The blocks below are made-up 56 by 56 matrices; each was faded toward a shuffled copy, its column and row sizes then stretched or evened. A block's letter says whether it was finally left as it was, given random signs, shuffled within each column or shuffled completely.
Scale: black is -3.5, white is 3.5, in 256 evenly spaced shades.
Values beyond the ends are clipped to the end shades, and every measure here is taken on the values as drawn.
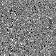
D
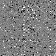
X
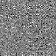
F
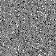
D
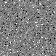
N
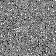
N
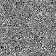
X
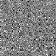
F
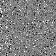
D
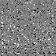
X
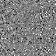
F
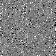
D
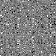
F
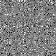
F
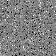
D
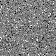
N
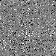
X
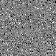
F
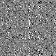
X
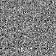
X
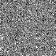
X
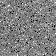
N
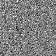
D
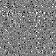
F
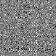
F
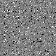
X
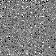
X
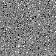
D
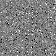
D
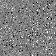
D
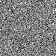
N
